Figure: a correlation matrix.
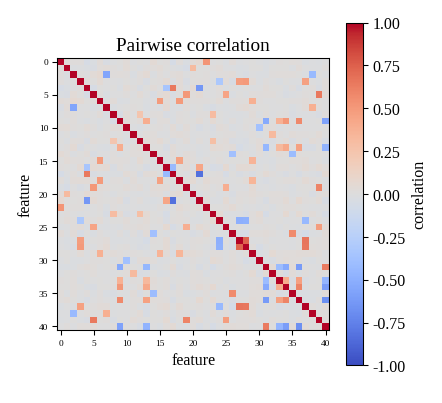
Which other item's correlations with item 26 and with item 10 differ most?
35
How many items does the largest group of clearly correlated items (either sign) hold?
7
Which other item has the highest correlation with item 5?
39
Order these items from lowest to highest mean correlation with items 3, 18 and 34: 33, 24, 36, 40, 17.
40, 24, 17, 33, 36
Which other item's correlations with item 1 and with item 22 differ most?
0
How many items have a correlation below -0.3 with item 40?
5
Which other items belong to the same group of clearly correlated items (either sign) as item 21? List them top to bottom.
4, 16, 17
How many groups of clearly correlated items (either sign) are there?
12
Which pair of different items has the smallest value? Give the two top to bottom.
17, 21
